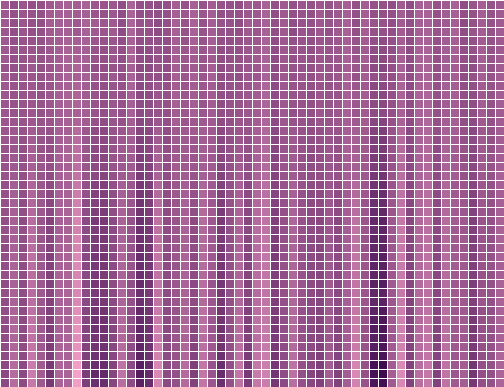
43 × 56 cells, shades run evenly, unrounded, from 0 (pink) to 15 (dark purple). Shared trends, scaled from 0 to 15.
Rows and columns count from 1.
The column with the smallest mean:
9
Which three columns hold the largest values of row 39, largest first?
43, 42, 16
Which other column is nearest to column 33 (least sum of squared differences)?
14
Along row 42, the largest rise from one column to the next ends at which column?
10
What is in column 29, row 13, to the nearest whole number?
7
